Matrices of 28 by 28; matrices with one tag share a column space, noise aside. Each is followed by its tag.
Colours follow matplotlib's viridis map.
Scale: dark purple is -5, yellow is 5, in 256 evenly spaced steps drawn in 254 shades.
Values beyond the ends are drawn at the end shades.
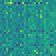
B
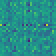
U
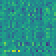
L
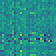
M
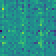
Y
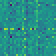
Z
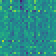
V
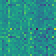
Z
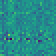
M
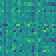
U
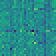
Y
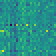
U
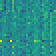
V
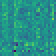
L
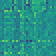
V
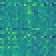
Z
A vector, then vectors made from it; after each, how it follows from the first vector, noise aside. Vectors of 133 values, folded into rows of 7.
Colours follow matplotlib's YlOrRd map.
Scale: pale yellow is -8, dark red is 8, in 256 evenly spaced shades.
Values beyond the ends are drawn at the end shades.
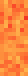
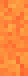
negated, shrunk.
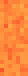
negated, shrunk.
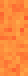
shrunk.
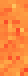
negated, partly zeroed.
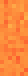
negated, shrunk.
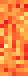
wrapped around, negated, scaled up.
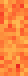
copied.
